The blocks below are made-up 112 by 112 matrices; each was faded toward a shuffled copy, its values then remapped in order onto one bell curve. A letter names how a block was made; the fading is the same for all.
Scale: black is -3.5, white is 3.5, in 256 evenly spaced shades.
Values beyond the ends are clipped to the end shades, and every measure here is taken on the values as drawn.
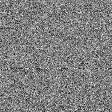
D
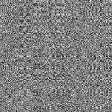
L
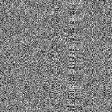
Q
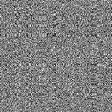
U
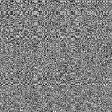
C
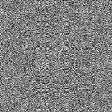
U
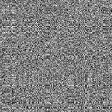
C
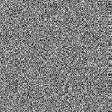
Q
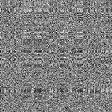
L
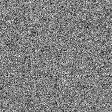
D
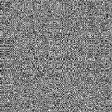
U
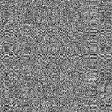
L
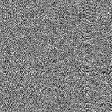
Q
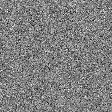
D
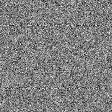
D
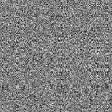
Q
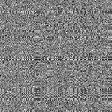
L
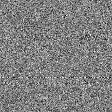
D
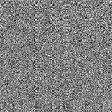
U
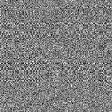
L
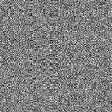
U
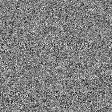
D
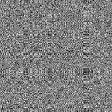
L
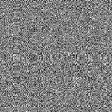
U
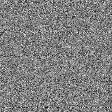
D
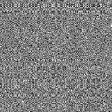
L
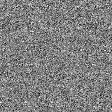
D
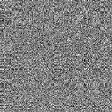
U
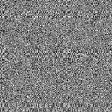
C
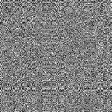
C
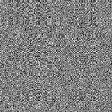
L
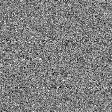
D
